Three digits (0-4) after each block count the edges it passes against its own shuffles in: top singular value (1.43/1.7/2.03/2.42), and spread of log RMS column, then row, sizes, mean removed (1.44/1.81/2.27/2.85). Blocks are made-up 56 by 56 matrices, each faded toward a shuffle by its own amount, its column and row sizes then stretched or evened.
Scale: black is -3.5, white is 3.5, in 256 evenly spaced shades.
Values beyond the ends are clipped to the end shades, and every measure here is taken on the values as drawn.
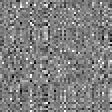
4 3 0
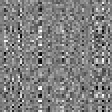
4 4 2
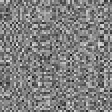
4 2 0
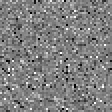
0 0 1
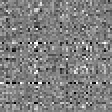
3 3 3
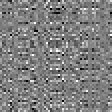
4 4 3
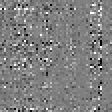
0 4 3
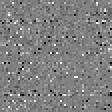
0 1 3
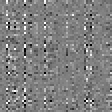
4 4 2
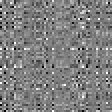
4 4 4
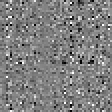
1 4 3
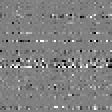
3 1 4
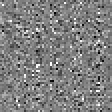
0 3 0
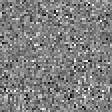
0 0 2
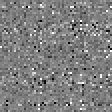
0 1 3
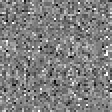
1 2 0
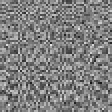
4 0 1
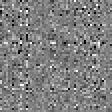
2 3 2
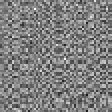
4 2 0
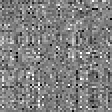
3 2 1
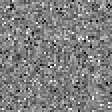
1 0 0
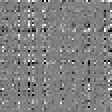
3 4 3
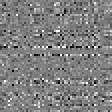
4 1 4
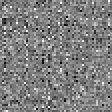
2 3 0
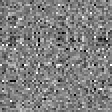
3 0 2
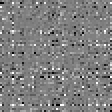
3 3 4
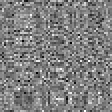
4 0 2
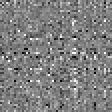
3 2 3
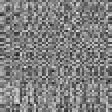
4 2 0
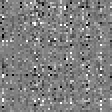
1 4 2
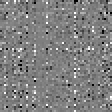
0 4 3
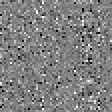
1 2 0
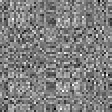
4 0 0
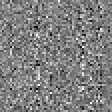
2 3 0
